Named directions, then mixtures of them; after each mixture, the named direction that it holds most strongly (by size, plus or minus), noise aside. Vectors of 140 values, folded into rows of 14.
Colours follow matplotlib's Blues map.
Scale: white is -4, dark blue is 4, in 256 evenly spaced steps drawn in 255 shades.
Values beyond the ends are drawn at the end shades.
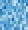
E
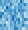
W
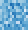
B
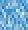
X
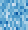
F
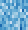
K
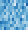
E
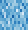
X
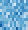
F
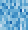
K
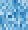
E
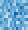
F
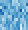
K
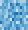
B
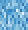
X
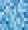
W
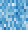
F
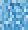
B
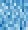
K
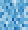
W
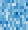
F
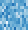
F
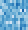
K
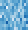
W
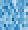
E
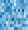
W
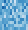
E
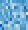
B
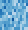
E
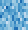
W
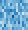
X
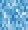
X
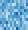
F
